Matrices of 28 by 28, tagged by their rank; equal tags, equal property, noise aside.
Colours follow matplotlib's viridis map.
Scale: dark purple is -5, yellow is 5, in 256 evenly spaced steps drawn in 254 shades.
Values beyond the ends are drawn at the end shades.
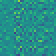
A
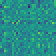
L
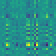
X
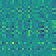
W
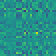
W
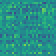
A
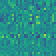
L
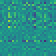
W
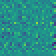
L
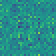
L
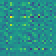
W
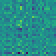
A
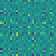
A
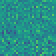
L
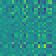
W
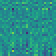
A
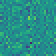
L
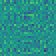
L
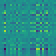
X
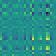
X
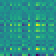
X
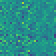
L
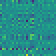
A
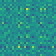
A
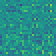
L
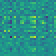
W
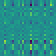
X
